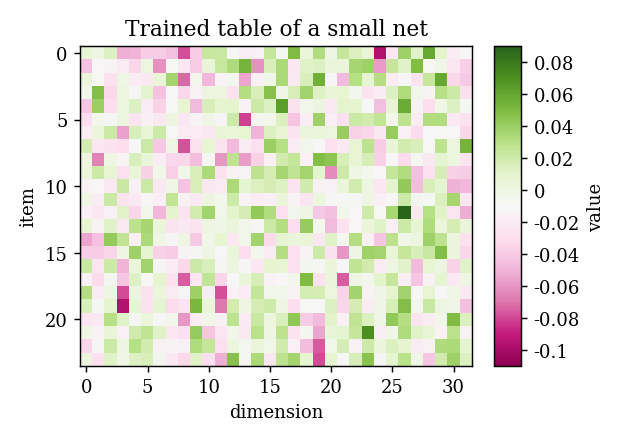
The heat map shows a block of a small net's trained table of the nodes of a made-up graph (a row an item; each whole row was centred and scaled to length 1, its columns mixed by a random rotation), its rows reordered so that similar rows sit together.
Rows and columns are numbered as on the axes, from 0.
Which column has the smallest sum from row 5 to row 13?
8
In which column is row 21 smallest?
19
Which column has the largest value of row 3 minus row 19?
3
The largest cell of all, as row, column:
12, 26
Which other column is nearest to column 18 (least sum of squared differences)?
15
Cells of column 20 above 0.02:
1
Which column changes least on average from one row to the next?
11
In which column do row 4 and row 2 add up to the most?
16
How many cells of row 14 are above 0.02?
8
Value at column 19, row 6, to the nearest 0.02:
0
